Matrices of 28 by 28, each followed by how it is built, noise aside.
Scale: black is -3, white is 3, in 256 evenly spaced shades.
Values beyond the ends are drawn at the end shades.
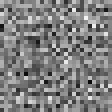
blocks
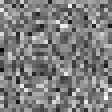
blocks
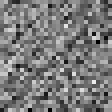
Hankel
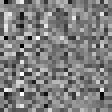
low rank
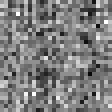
blocks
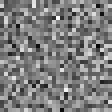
noise
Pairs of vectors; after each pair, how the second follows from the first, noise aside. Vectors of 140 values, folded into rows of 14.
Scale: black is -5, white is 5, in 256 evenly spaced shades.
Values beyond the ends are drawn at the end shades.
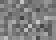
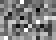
scaled up.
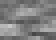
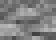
copied.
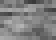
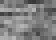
copied.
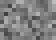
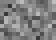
copied.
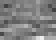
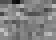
reversed, negated.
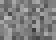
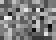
scaled up.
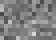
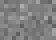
reversed, shrunk.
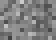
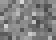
copied.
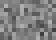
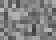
reversed, negated.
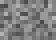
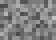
copied.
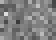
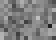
reversed, negated.
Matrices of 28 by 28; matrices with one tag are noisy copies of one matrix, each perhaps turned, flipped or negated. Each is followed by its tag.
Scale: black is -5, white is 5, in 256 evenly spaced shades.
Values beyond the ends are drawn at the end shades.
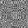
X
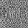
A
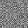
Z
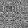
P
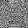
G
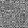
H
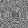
X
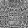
G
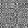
H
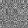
Z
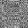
G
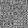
H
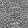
A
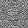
A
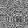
P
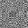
X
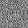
A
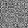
H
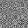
Z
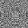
X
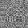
P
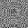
X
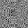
X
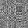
P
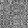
H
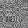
P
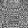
G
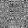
G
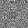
X
